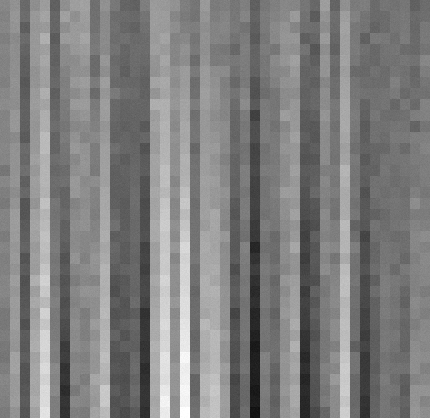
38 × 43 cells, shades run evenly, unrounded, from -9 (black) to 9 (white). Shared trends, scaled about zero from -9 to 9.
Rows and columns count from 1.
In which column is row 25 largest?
19
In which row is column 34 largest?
35
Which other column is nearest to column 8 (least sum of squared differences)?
9
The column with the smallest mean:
26
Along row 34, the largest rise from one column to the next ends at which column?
16
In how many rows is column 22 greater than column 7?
32
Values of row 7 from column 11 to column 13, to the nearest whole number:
1 -1 -2
